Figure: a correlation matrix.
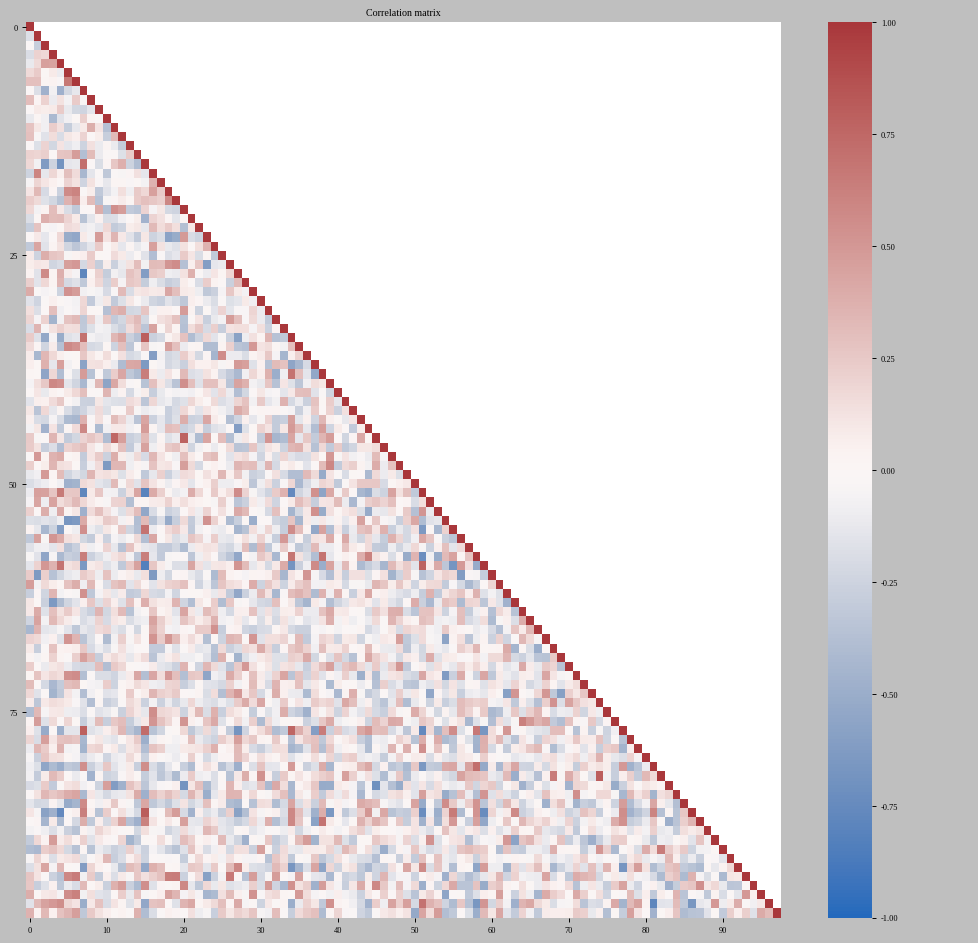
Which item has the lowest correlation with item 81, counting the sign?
96
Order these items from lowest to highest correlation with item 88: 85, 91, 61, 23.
61, 91, 85, 23
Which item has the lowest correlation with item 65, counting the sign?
60
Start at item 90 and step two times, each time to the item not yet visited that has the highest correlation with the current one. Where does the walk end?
74
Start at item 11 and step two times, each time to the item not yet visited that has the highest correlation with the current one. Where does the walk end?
20
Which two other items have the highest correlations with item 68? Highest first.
82, 74
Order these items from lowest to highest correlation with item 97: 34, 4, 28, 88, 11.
34, 88, 11, 28, 4
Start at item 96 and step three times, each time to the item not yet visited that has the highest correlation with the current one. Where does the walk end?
4
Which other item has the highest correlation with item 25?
36
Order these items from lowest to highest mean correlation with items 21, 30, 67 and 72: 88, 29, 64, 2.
88, 2, 64, 29
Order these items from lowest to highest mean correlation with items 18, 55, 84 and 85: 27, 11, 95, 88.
27, 88, 11, 95
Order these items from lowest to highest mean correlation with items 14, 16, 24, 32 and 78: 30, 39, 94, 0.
94, 30, 0, 39
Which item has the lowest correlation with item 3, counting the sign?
63
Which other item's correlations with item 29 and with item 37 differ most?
35
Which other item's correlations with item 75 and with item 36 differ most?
16
